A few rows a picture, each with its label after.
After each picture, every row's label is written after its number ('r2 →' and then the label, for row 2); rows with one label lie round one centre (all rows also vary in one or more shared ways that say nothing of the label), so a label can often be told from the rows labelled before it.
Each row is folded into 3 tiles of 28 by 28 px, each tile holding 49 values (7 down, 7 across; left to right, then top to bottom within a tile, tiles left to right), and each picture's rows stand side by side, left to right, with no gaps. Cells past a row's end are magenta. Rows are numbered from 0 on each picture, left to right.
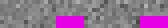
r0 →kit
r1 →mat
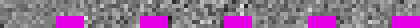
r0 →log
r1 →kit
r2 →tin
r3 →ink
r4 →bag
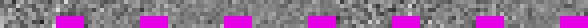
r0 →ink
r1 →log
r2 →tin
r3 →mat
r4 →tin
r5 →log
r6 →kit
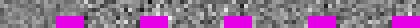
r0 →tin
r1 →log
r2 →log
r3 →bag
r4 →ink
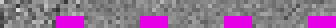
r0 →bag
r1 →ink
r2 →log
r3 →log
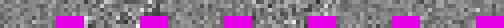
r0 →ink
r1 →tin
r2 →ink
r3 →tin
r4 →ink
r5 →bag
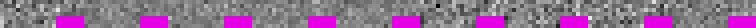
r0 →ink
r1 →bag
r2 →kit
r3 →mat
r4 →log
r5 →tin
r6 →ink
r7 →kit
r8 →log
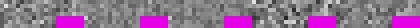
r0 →log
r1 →kit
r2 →kit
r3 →kit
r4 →kit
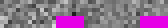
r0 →mat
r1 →bag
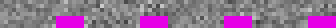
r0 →mat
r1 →kit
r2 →ink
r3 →bag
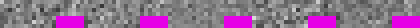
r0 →kit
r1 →bag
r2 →kit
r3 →bag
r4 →ink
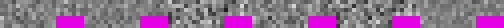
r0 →kit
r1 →log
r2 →tin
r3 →log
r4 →log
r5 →log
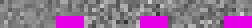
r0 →mat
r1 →kit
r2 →ink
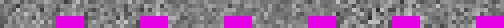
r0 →bag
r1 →ink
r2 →tin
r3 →log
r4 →kit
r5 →tin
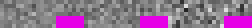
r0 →ink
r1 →mat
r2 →ink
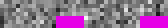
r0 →bag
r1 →log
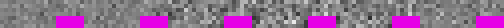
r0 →tin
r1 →mat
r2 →kit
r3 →ink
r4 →ink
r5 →mat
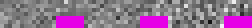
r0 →tin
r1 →log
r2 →kit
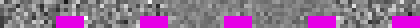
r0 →bag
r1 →kit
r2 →log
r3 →tin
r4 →mat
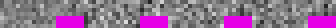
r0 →log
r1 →bag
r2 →tin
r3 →bag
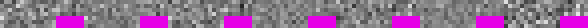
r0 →bag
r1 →kit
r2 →bag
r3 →tin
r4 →tin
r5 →kit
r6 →log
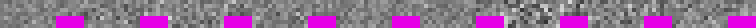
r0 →tin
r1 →mat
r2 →kit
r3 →tin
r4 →bag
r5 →log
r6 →ink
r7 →log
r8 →log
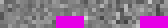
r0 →ink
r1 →log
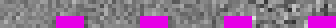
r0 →mat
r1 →mat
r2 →tin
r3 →bag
